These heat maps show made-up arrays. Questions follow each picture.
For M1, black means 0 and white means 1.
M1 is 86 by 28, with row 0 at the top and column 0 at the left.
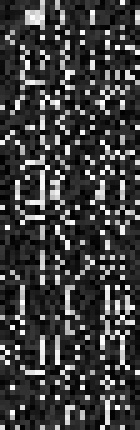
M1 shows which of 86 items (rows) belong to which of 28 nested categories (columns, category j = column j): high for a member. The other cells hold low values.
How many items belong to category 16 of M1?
11
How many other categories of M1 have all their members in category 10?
1
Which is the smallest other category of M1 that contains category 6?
27
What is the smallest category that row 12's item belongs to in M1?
5
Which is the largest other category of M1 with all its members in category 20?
3
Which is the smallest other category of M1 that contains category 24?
11
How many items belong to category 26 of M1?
6
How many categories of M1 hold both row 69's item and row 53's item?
4
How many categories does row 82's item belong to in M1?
4
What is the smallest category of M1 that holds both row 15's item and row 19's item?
4
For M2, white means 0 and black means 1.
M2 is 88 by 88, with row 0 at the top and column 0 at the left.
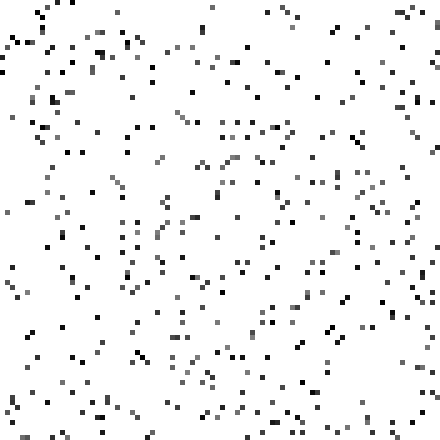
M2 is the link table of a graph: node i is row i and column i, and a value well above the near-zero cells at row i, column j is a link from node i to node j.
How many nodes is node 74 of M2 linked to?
5
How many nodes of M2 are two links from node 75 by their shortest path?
10
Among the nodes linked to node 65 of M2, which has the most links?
node 12
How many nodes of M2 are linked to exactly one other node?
1
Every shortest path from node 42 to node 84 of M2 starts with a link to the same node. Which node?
node 1
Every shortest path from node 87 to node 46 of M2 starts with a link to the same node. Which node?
node 49
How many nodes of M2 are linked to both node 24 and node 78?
1
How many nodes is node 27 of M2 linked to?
10
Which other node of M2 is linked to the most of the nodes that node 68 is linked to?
node 86
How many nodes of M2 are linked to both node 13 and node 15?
0
